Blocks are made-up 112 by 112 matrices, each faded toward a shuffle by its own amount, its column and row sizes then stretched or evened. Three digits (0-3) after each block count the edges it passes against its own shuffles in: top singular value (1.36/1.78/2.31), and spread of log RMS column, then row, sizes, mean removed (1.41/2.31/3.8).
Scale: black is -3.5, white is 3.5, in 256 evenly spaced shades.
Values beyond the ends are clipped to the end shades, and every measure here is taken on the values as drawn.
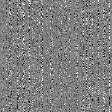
2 3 0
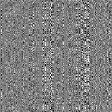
3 3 0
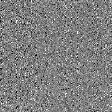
2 2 0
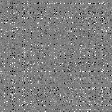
2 2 2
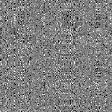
3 2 0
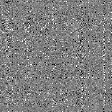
1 2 2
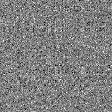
2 0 1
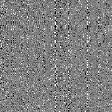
3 2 0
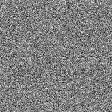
2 0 0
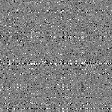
3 1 2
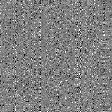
3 2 0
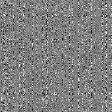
1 3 1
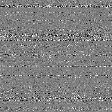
1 0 3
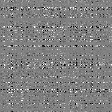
1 2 3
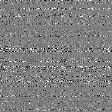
1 1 3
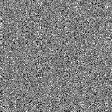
2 1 1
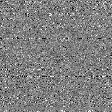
2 0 2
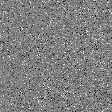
1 1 0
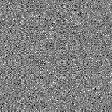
3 0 0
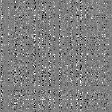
2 3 2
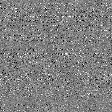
0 0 2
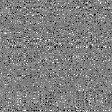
3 1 2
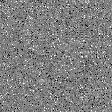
2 0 0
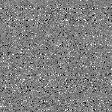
0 1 2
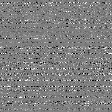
2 0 3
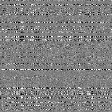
3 1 3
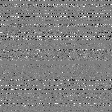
2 0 3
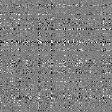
2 2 3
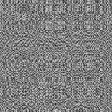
3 1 1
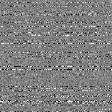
3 0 3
